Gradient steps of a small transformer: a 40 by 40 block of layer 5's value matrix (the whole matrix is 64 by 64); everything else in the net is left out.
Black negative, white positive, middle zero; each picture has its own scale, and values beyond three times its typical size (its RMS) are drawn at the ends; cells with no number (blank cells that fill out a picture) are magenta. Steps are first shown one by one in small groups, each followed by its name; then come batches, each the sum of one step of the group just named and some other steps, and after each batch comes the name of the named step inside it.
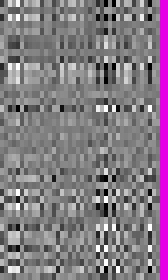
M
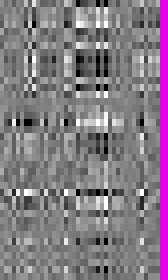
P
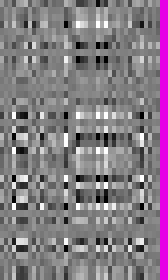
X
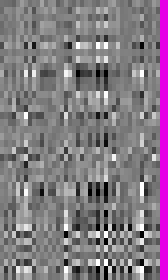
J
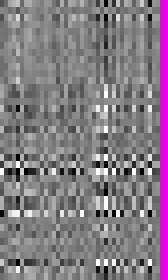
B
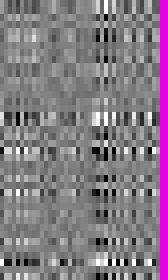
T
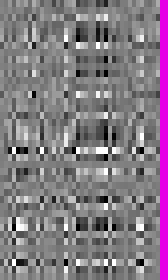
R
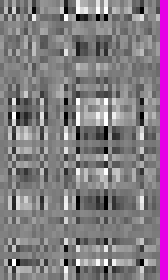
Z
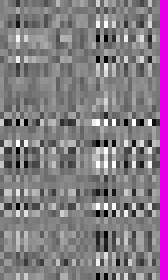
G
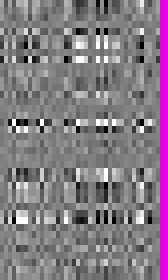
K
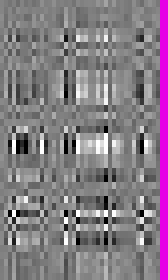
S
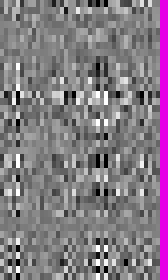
Z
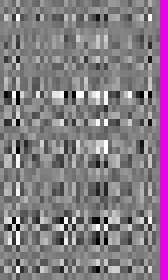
S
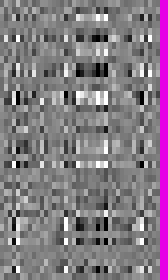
S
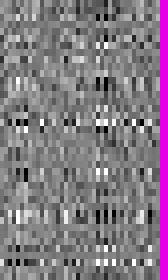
K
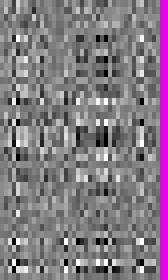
Z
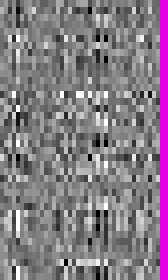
G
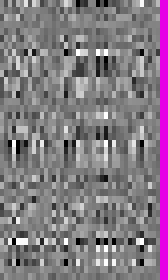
S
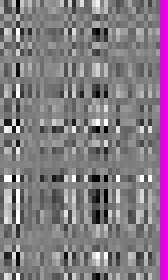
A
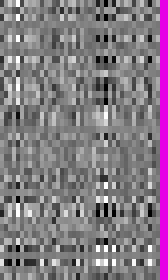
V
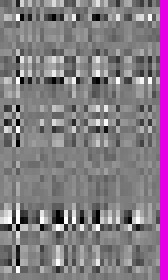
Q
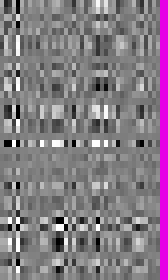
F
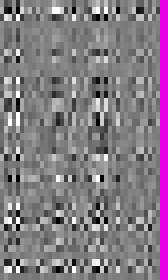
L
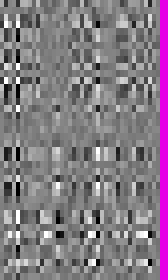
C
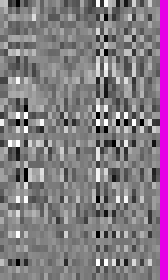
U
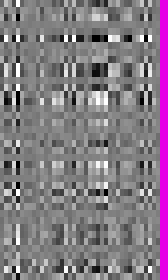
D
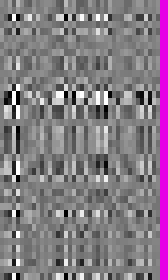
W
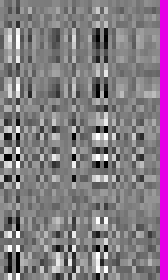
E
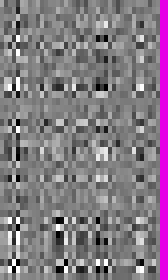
F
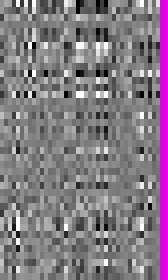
V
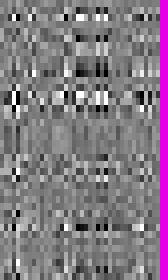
W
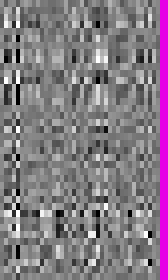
C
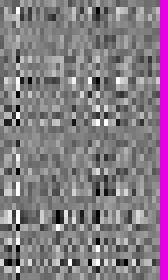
Q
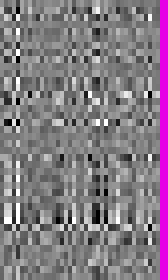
A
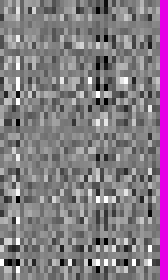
V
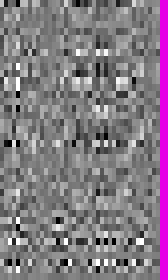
F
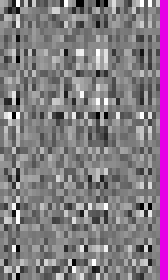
L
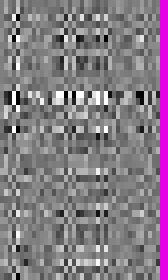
W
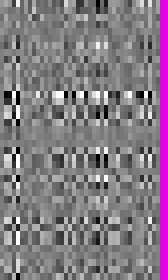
W
